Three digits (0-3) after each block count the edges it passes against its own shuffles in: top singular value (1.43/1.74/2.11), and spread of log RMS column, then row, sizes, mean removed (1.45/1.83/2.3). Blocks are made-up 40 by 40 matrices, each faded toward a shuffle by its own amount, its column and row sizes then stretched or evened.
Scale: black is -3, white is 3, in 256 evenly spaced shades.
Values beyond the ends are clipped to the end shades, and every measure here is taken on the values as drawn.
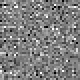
1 1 1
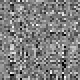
2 3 0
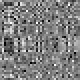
3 2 2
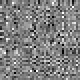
2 2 0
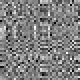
3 1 0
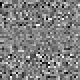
0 0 3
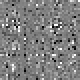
1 3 2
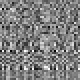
3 0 3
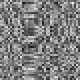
3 1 2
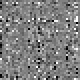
0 3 1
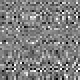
3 1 3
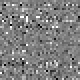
0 1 2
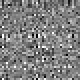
2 2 1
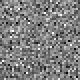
0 0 0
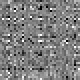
2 3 2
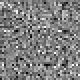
1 1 2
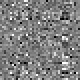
2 1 2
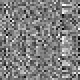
3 2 1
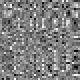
3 3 0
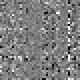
1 3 1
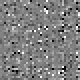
1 3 1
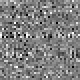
1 1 3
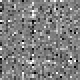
1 3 1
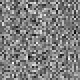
2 1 0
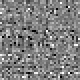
1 0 2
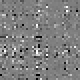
1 3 3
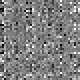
2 3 1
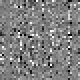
0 3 1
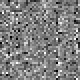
1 2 1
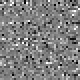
1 0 2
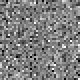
0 2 0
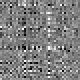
3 3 3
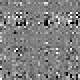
2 3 3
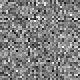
2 1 1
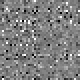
1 2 2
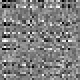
3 2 3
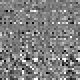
2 1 3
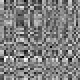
3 2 3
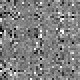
1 3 1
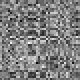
3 2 2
